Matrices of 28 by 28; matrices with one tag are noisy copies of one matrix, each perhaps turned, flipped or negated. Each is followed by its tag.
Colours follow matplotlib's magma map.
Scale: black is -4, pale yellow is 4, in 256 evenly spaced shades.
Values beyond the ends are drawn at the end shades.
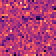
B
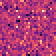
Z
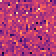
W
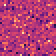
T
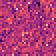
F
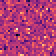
Z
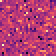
W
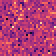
T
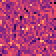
Z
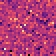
T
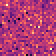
T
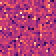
Z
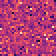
F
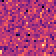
Z
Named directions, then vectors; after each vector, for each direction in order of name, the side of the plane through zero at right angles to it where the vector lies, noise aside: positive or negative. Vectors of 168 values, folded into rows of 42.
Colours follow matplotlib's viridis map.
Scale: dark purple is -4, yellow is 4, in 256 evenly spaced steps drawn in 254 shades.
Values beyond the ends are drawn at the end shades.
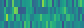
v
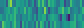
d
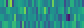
positive, negative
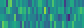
positive, negative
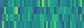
positive, positive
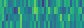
negative, negative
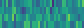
negative, positive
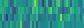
negative, negative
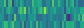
positive, negative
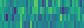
negative, negative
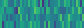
negative, negative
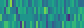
positive, negative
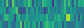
negative, positive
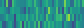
negative, positive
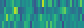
positive, positive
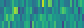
positive, positive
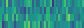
negative, positive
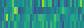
positive, positive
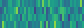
positive, positive
